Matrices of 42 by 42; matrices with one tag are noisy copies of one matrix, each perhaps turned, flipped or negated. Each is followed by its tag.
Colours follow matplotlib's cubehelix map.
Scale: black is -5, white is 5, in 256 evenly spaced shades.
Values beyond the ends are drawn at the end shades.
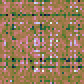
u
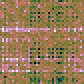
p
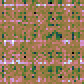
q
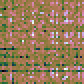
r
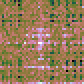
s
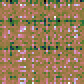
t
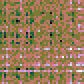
r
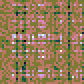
u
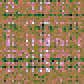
u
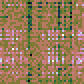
p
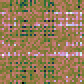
p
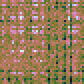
r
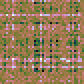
u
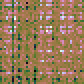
r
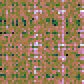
t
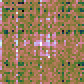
s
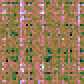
q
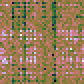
p
